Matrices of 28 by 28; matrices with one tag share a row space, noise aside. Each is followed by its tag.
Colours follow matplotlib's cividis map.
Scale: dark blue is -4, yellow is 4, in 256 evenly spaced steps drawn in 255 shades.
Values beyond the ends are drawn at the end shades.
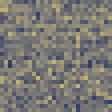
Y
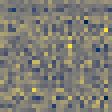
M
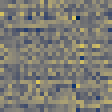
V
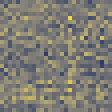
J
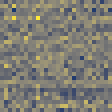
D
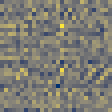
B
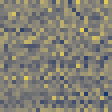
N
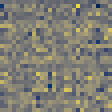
Y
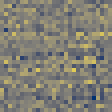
J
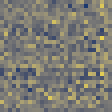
J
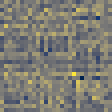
V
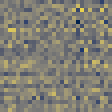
N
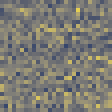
Y
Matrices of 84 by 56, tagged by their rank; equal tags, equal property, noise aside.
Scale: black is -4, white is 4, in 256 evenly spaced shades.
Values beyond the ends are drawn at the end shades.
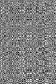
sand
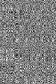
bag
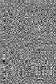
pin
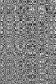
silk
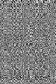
pin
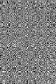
pin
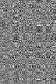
bag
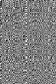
bag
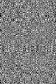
pin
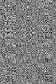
pin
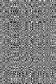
bag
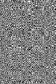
bag
